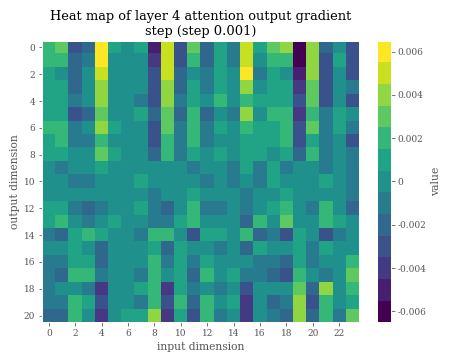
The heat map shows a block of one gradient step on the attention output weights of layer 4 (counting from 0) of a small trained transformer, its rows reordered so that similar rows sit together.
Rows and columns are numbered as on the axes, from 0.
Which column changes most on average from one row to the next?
18
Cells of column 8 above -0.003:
14
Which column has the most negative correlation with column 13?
21
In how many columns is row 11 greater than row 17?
9
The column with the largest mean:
4
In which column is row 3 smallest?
19
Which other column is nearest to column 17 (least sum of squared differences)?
0
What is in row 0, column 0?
0.002
